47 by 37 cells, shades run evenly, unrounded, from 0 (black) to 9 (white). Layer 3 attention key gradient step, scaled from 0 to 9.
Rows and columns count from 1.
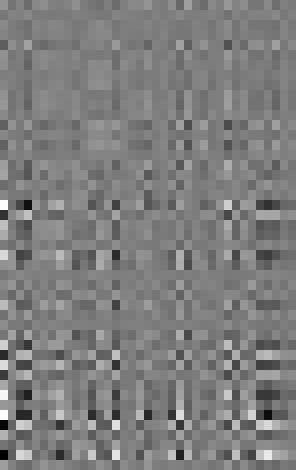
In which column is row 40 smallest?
4
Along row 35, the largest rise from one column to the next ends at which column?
5
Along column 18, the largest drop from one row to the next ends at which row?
43
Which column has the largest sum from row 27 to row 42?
1
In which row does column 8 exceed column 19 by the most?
42
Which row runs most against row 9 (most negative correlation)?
2
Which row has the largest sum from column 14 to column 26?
46
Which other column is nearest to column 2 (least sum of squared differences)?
25
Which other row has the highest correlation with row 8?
9
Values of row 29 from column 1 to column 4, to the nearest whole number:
5 5 4 5
